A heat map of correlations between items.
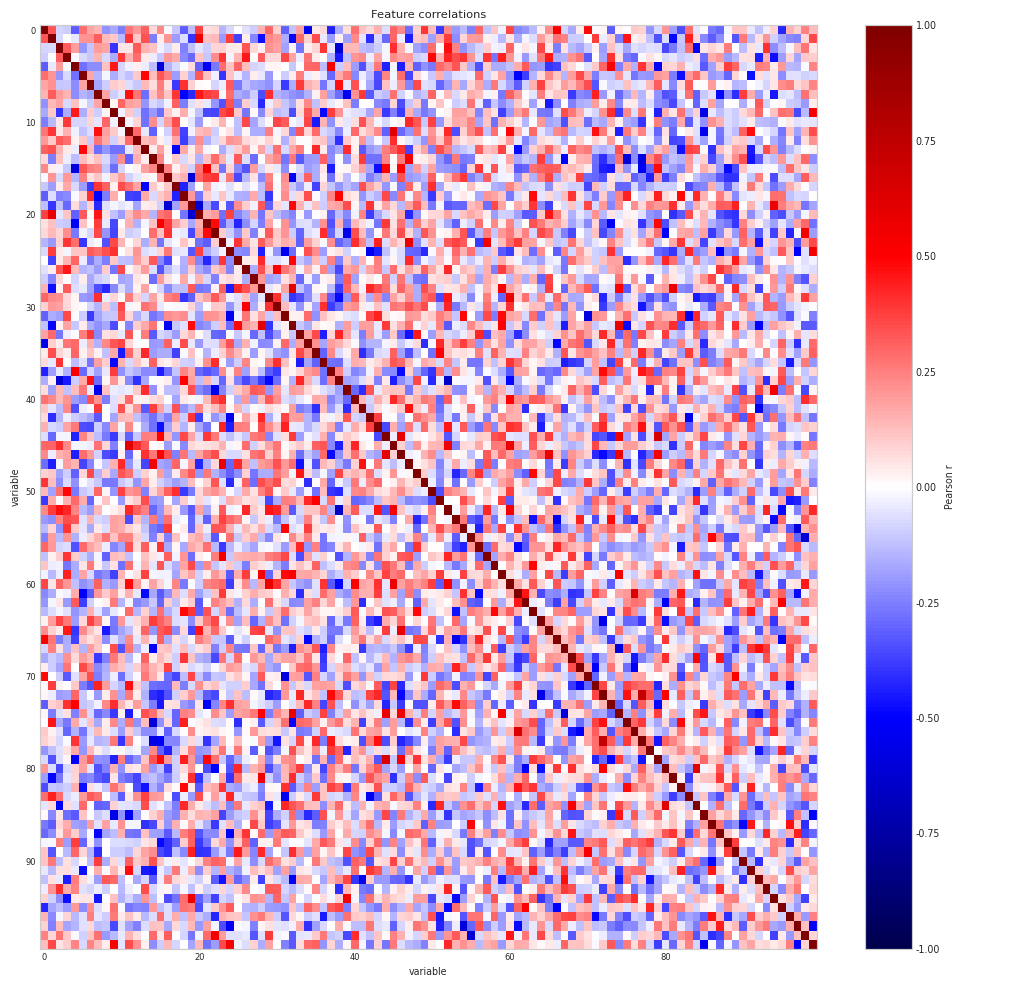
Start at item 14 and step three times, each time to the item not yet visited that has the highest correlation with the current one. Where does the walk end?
57
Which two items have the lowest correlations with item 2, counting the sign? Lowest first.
38, 84
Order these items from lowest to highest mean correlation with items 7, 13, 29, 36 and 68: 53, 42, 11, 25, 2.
42, 53, 25, 11, 2
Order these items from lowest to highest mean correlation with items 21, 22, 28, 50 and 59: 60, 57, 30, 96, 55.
55, 96, 30, 57, 60
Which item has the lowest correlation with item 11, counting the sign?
85
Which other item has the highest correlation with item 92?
67
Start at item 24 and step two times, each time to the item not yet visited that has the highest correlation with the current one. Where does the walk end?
9
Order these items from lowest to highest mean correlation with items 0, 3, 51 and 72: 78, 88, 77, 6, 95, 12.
95, 6, 88, 78, 12, 77
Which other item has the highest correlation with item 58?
63
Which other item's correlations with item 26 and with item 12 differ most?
87
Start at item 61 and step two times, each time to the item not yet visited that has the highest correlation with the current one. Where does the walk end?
94
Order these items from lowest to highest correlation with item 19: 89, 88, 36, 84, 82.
36, 82, 84, 88, 89
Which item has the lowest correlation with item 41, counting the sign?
92
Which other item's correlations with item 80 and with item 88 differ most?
62
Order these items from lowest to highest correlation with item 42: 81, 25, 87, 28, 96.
25, 96, 87, 81, 28
